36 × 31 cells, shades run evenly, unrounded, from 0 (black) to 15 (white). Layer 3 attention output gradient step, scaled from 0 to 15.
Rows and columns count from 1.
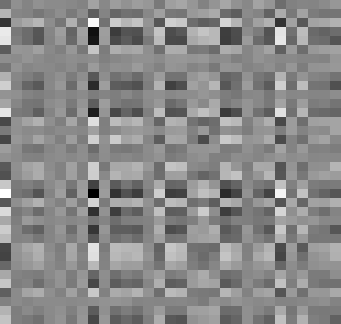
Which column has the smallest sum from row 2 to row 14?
9
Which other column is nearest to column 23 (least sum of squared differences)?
10
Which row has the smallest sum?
22
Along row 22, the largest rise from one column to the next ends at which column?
26
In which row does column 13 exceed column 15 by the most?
3
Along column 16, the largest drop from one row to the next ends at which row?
4
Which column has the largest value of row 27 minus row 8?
1
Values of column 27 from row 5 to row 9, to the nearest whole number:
6 9 8 9 7
